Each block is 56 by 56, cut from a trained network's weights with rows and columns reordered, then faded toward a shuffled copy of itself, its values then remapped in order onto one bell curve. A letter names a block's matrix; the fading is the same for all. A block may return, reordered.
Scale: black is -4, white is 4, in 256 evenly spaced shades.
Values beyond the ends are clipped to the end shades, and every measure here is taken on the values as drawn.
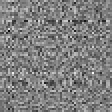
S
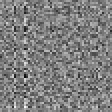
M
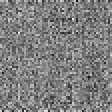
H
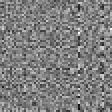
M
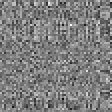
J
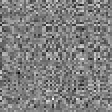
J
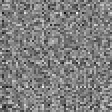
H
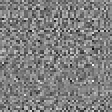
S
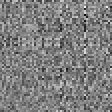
M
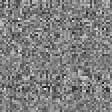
H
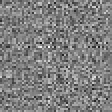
J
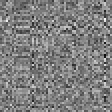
M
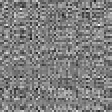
J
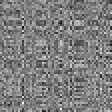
J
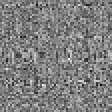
H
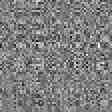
J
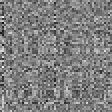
M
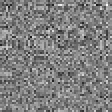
J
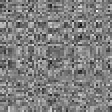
J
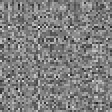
J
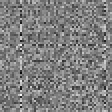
M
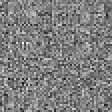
H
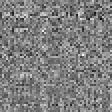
H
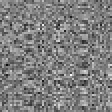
J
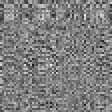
J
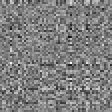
S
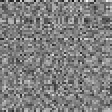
S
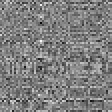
S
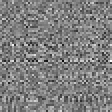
S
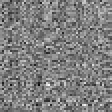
H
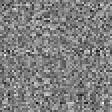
H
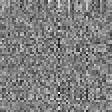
M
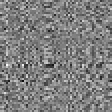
J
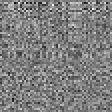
S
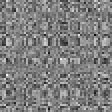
J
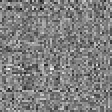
H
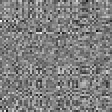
J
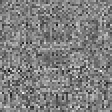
H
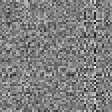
M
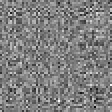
J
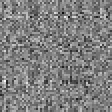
H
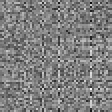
M
